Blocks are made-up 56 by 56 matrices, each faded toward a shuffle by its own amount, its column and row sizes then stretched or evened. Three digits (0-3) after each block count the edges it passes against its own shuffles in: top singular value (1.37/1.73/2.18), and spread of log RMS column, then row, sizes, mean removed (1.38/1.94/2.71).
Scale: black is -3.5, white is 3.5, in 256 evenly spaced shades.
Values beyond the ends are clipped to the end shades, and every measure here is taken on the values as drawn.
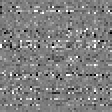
2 1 3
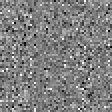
1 2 0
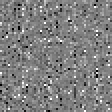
1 2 0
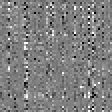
2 3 1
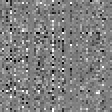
2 3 1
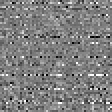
2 0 3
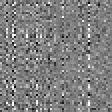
3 3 2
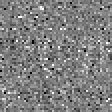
1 0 2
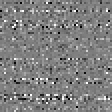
0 1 3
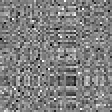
3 1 0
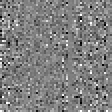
0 3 1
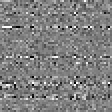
3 1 3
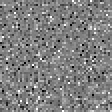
1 0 0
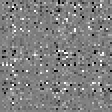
0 2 2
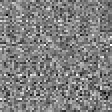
2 0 2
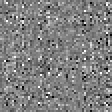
1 2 1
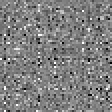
2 2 2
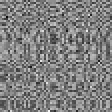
3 0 0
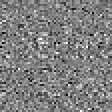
2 0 2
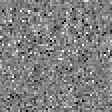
0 0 1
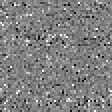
0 0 1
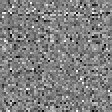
2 1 1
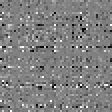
2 2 3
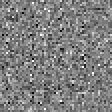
0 2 1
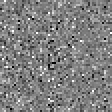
0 1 0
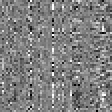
3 3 1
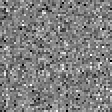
1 1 0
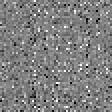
1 2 1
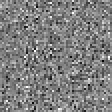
1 2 0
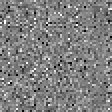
1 2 0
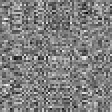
3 1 2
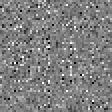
1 1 1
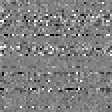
2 0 3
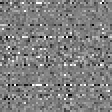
2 1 3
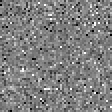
1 0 1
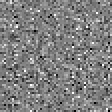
2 1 0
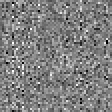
1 2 0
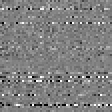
1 0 3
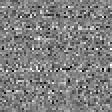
0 0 3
